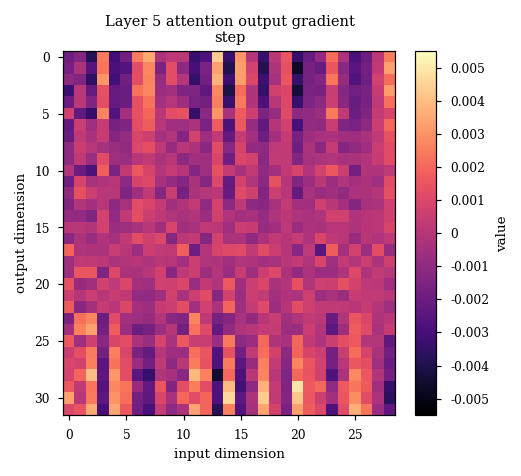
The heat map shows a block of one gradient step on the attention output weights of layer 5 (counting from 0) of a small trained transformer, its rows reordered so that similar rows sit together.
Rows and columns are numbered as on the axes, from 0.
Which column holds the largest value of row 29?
20
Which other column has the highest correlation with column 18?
1
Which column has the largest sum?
28
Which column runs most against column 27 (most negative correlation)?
22
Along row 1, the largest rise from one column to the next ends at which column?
15
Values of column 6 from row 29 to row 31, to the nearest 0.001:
-0.001 -0.002 -0.002
